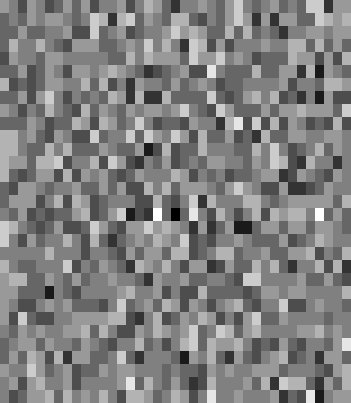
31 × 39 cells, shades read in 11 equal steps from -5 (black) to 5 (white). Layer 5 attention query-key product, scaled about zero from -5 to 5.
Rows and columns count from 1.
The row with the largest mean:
26
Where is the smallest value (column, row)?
20, 17
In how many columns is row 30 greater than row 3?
17
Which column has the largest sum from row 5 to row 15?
6
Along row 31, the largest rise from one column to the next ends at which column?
35
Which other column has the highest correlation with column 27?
4
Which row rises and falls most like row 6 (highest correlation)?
8
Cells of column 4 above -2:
26
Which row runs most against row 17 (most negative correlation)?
31
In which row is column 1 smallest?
5
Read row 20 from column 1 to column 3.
0 0 0
